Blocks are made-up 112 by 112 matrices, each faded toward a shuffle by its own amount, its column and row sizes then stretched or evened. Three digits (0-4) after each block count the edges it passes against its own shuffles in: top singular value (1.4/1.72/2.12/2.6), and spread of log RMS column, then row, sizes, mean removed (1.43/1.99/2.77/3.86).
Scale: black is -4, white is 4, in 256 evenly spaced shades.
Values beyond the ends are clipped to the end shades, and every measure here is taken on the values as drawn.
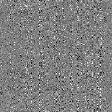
3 3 1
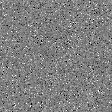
0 1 0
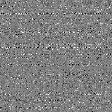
3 0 3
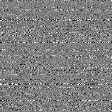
2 0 4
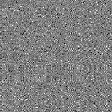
4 0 1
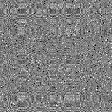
4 0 0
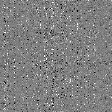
0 3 1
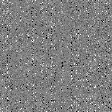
0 3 1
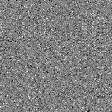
3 0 0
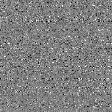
2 0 3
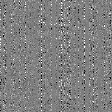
2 4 0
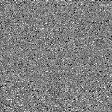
2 0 2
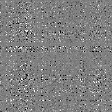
0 3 3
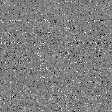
0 0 3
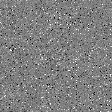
0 1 1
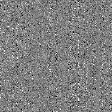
1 3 0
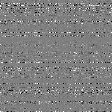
1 2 4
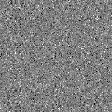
3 1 0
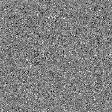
1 1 1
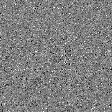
2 0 1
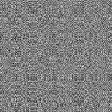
4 2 1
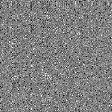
3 2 1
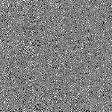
0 2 1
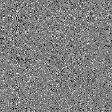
3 2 1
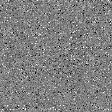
0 1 2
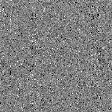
2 2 1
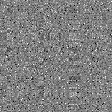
3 0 0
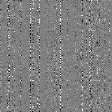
3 4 1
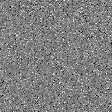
2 0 0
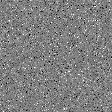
1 0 0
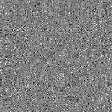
3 0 1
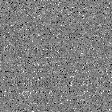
1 0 2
